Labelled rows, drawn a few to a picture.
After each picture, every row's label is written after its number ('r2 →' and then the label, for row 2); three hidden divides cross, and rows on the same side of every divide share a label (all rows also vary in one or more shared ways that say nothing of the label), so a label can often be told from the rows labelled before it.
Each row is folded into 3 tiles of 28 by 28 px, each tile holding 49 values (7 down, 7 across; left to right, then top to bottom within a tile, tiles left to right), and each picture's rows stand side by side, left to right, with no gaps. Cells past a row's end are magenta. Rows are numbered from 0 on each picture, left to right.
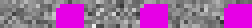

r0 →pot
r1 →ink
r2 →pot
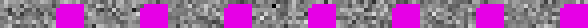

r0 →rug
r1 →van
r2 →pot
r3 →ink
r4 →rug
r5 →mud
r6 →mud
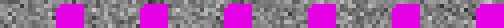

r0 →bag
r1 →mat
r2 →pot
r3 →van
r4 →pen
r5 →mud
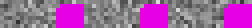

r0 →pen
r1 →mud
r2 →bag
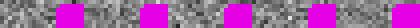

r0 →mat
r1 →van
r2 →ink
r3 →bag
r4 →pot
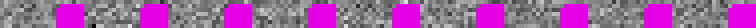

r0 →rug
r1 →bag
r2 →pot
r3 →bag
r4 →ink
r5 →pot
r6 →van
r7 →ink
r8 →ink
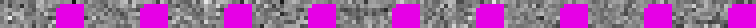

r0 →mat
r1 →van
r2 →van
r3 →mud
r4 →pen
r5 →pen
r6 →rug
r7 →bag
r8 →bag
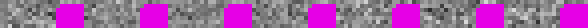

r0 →mud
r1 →van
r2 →rug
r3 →bag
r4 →mat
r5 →rug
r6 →bag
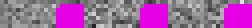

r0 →mat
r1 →bag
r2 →pen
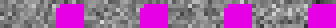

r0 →bag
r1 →ink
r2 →van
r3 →mat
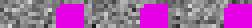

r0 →pot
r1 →mat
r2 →bag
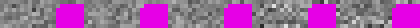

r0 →pot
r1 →mud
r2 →rug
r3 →van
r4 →mat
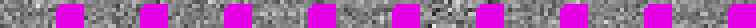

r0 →van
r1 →pot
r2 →rug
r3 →mud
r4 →pot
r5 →van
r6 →mud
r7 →ink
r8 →pot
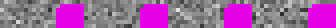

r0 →ink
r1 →pot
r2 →bag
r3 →van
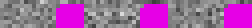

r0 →rug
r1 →ink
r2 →pot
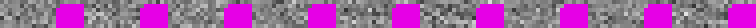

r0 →pot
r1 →bag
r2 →van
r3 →rug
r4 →mat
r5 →bag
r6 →ink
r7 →rug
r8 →mud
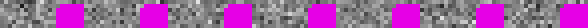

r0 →ink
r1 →mat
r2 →mat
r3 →pot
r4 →rug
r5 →mat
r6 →rug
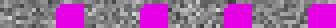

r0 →ink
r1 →pen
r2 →mat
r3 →pot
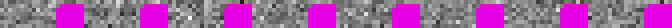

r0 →van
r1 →van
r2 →mat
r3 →rug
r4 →bag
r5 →pen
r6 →ink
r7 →pot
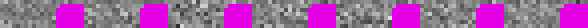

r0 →rug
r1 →mud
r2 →van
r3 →pot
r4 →pen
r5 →pen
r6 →mat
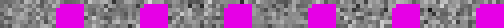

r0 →bag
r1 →rug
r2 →ink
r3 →ink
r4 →mud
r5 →pot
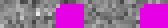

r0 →ink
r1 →rug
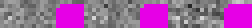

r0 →ink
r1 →mud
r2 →mud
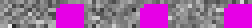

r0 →ink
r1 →rug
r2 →mud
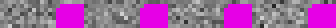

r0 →ink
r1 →ink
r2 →van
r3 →ink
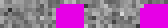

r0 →rug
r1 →ink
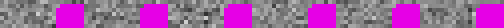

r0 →ink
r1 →rug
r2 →bag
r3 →ink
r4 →bag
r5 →pot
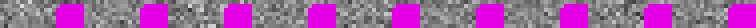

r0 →mat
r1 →mat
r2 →bag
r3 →mud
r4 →van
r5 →bag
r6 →mat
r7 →bag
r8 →rug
